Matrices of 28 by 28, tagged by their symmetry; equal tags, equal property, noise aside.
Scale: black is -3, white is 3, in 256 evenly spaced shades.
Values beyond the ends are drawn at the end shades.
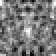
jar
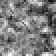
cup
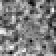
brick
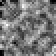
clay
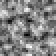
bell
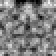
jar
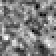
brick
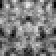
jar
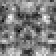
jar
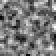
cup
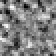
brick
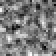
cup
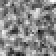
cup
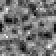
bell
